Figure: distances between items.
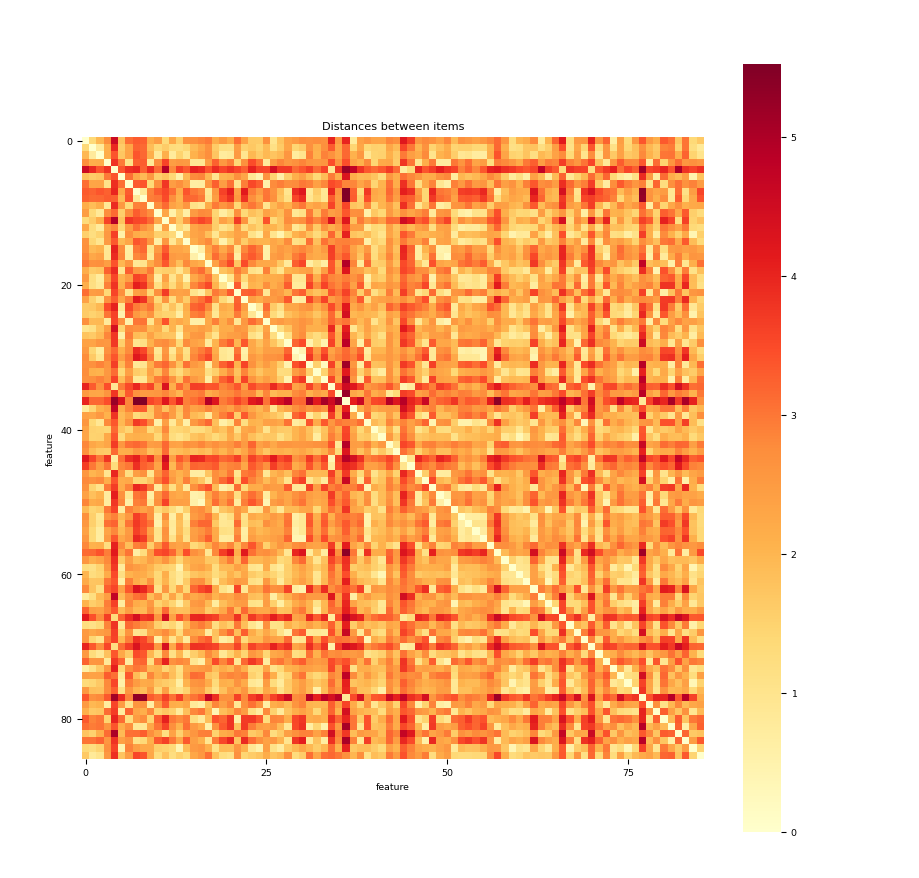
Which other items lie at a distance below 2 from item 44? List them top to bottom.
4, 34, 45, 66, 70
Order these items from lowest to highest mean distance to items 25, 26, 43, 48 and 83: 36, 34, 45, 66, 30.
30, 45, 34, 66, 36
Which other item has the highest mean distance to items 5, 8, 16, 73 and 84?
36
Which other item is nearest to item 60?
41
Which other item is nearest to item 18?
79
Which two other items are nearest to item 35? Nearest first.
42, 43
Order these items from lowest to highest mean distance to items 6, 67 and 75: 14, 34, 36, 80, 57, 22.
14, 22, 80, 57, 34, 36
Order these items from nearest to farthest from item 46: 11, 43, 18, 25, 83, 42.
25, 43, 83, 42, 18, 11
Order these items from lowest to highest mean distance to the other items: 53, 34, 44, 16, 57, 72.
53, 16, 72, 57, 34, 44
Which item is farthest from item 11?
4
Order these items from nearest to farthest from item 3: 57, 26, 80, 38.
80, 38, 26, 57
